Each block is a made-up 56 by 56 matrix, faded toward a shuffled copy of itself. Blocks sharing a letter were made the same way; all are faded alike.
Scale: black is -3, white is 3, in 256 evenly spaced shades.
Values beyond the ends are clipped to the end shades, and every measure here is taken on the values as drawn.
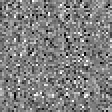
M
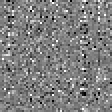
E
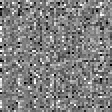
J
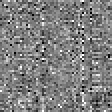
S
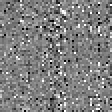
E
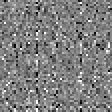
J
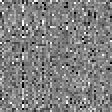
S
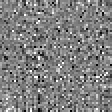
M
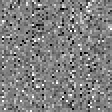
E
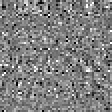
M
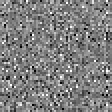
M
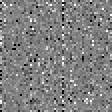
E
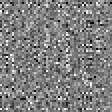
S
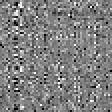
S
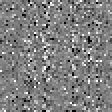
E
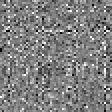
J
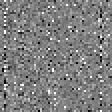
E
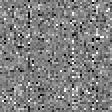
E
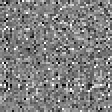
M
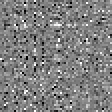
E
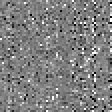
E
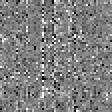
S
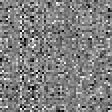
J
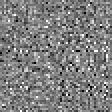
M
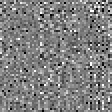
J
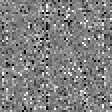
E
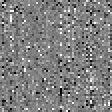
E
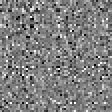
M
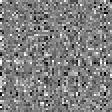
J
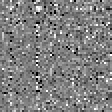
E
